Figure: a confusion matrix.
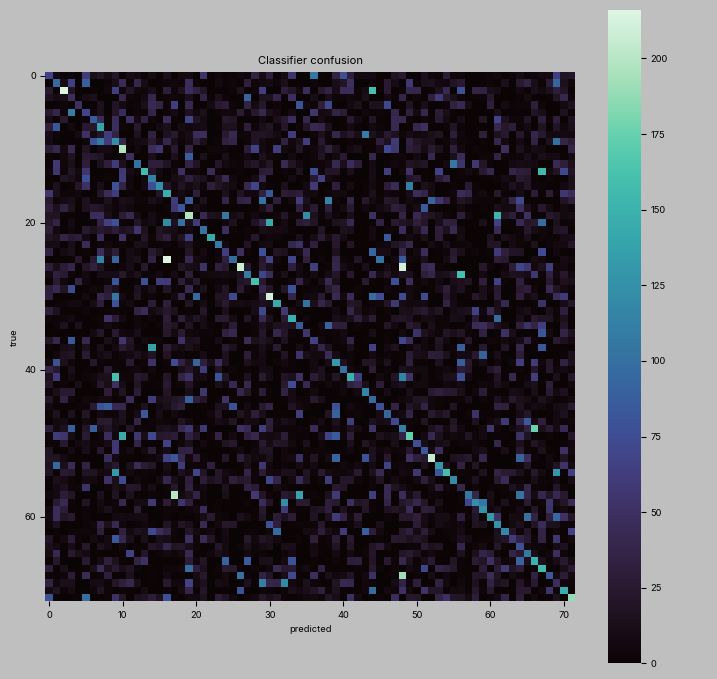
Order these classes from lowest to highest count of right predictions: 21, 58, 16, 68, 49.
68, 21, 58, 16, 49
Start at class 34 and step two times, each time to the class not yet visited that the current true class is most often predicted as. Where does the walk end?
59
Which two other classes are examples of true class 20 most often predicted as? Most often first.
30, 16
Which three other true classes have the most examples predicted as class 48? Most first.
26, 68, 41
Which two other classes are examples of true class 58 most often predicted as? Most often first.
32, 59
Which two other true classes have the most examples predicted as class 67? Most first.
13, 20
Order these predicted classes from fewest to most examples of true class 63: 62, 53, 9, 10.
53, 62, 10, 9
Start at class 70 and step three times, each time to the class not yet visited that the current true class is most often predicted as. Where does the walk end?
61
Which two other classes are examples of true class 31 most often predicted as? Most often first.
35, 9
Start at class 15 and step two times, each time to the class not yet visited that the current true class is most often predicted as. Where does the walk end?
10
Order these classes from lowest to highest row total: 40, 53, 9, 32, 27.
40, 32, 53, 27, 9
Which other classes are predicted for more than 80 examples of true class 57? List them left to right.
17, 34, 64
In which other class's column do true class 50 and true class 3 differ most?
27
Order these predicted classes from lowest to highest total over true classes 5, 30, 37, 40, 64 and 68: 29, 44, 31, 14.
31, 29, 14, 44
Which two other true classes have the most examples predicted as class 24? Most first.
19, 66
